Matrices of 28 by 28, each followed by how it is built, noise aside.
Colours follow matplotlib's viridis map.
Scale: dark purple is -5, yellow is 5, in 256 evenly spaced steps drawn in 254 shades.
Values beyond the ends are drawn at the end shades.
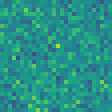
Toeplitz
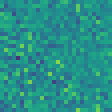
lower triangular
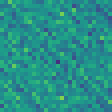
Toeplitz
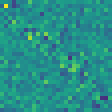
banded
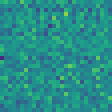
repeating columns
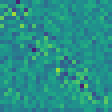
banded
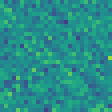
Toeplitz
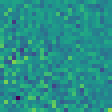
lower triangular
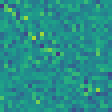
banded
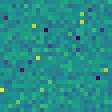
sparse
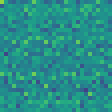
repeating columns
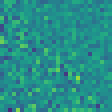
lower triangular
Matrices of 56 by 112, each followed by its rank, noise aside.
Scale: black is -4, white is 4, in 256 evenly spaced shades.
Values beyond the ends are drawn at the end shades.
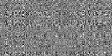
six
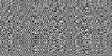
four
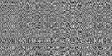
five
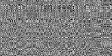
five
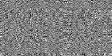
six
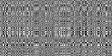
two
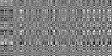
two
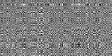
five
